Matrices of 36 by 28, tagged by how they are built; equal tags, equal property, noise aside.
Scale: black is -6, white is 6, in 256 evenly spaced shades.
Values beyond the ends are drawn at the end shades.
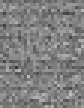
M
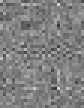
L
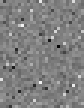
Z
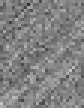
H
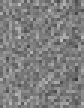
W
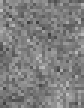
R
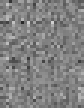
L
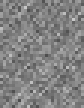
H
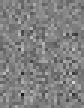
L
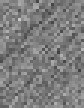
H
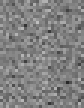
W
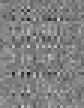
L
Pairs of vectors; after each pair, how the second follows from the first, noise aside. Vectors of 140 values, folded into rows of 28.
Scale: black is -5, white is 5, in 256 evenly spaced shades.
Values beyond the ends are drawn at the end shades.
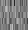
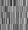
sign-scrambled.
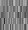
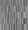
negated, shrunk.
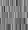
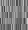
copied.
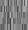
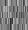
sign-scrambled.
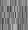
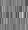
wrapped around, negated, partly zeroed.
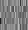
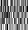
reversed, scaled up.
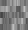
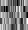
negated, scaled up.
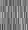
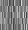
copied.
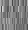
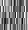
wrapped around, scaled up.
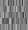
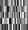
negated, scaled up.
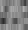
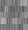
negated, shrunk.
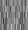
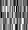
wrapped around, scaled up.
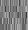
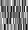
wrapped around, scaled up.
